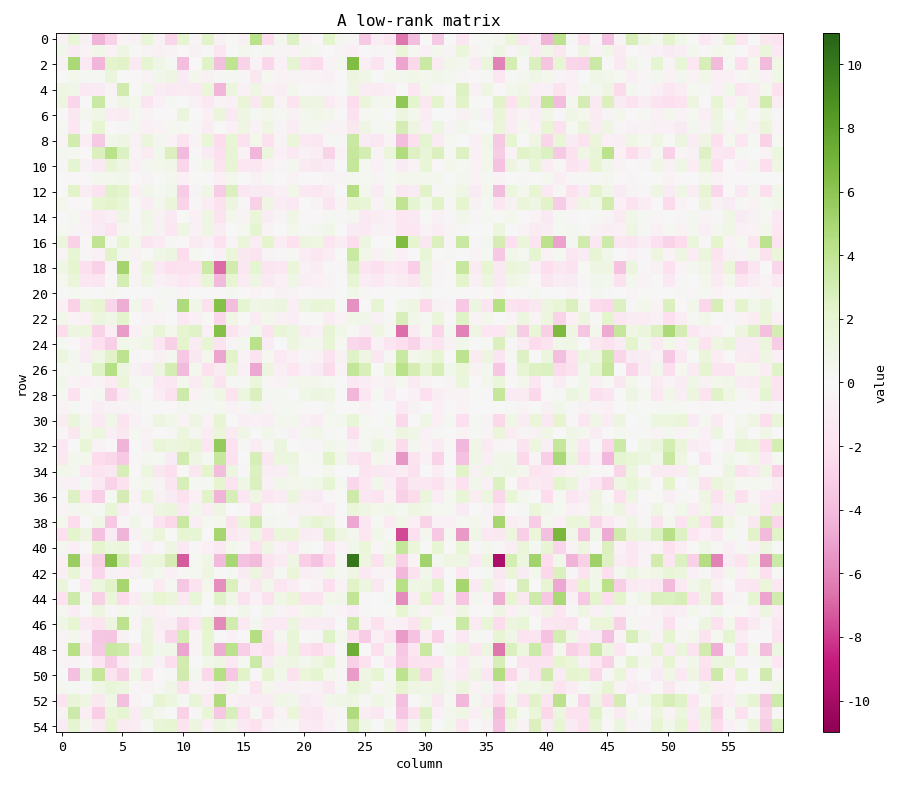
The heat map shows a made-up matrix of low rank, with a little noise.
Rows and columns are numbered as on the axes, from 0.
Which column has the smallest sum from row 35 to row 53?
28
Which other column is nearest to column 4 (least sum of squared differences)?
53
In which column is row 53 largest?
24
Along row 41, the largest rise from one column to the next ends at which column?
37
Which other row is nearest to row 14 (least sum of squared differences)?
15
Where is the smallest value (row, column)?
41, 36
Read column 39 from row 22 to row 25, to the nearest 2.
0 2 -2 0
